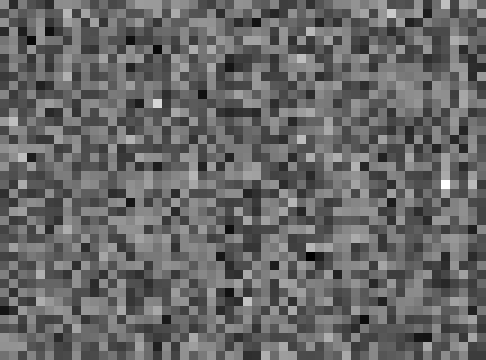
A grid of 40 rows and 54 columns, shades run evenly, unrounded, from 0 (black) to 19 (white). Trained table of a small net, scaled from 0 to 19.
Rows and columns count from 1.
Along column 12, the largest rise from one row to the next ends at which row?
32
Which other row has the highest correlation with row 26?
7
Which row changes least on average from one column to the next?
20
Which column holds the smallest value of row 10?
5
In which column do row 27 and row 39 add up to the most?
16
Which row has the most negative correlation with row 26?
11
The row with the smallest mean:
37
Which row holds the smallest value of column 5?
10
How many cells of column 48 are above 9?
11
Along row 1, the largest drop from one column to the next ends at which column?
51
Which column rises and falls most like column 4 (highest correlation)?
13
